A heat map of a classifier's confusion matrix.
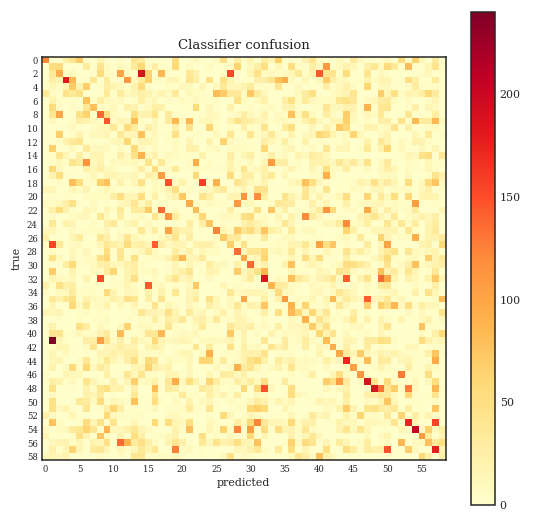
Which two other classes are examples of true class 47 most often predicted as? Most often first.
43, 19
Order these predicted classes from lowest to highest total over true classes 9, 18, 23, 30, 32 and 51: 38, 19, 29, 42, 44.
42, 29, 19, 38, 44
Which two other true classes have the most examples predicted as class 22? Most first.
15, 33
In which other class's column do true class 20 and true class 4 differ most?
31
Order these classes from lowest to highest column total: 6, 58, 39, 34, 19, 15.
58, 34, 39, 15, 6, 19
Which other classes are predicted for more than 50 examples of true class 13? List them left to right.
1, 32, 50
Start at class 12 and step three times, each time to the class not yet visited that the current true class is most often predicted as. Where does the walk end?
28
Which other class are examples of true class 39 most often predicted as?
55
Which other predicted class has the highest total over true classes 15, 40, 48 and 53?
57
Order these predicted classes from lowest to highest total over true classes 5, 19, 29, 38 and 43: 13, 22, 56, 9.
22, 13, 9, 56
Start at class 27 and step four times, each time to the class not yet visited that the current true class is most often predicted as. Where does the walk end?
2
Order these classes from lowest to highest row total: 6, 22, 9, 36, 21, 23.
6, 21, 23, 36, 22, 9
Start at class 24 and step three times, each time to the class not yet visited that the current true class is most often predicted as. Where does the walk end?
50
